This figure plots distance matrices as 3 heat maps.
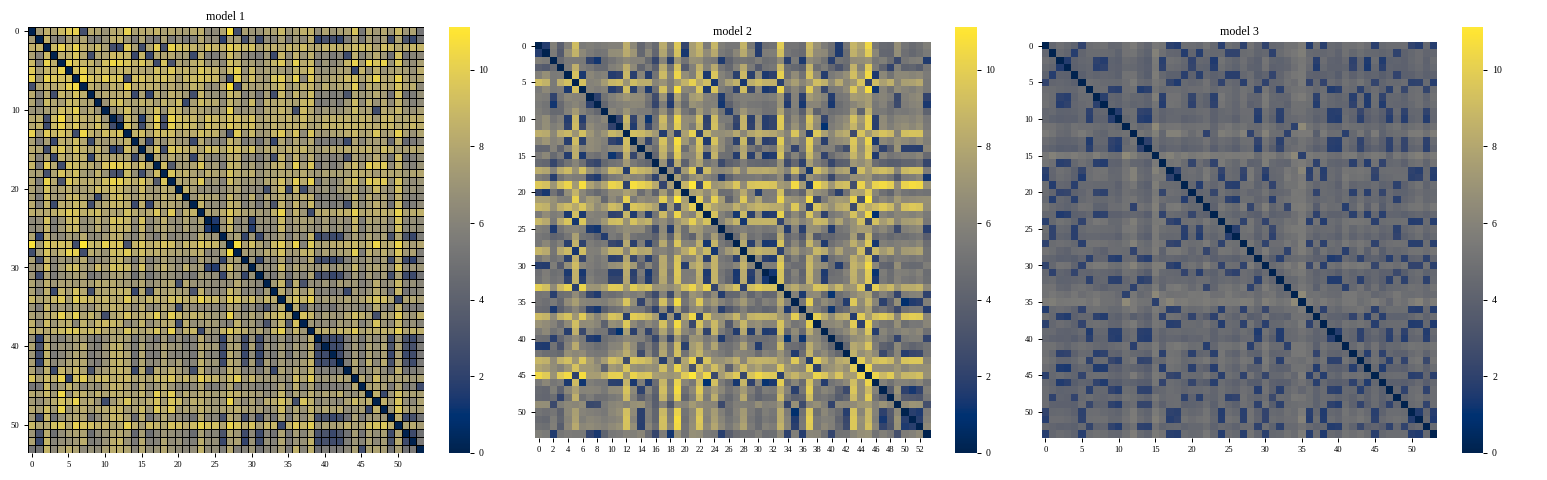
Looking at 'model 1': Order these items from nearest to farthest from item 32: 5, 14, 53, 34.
53, 14, 5, 34
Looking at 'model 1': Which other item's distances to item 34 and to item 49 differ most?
50
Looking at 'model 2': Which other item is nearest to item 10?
15
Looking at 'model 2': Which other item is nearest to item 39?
11
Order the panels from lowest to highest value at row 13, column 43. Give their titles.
model 3, model 1, model 2
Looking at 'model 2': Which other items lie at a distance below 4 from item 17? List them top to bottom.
12, 19, 22, 37, 43
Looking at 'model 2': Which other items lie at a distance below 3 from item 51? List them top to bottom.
14, 35, 42, 47, 50, 52
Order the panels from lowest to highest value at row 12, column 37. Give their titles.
model 2, model 3, model 1
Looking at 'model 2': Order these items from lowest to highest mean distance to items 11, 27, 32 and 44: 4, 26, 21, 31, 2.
31, 4, 26, 21, 2
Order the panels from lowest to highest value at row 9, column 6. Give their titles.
model 3, model 2, model 1
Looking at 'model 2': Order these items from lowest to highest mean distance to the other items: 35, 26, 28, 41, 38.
26, 41, 35, 38, 28
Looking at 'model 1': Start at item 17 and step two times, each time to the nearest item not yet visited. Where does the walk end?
19
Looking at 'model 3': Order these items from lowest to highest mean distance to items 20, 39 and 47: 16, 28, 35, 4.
16, 4, 28, 35
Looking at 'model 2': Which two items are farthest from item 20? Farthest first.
45, 33
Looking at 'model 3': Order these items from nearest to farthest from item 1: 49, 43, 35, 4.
4, 49, 43, 35
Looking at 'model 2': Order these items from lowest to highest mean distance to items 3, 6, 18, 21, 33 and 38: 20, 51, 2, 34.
2, 34, 51, 20
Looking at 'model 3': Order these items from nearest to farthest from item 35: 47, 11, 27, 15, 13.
15, 47, 13, 27, 11
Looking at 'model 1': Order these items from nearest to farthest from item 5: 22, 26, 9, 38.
26, 22, 9, 38
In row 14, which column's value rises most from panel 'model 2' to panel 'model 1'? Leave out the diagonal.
50
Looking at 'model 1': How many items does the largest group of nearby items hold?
11
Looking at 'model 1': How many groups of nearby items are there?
15
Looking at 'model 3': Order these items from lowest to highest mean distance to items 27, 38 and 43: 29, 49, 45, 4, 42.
45, 29, 49, 4, 42
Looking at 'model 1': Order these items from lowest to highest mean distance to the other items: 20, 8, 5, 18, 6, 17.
8, 20, 18, 17, 5, 6
